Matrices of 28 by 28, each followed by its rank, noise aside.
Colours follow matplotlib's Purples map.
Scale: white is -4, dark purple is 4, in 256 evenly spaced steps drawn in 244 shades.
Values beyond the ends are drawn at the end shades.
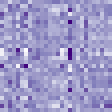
three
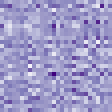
four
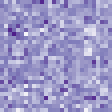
six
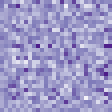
eight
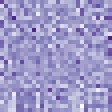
six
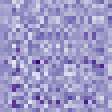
four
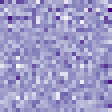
six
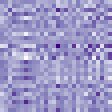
three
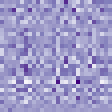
three
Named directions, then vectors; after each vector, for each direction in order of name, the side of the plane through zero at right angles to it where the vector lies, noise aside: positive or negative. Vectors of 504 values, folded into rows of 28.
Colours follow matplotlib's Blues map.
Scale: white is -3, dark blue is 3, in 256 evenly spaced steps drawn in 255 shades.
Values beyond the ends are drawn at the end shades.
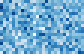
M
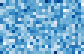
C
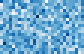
negative, negative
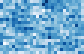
positive, positive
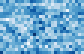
positive, negative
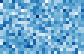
negative, negative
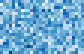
negative, negative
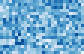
positive, negative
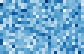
positive, positive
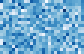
negative, negative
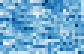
positive, positive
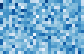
positive, positive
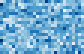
positive, positive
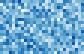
negative, negative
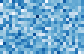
negative, negative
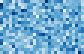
positive, positive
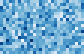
negative, positive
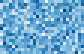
negative, negative
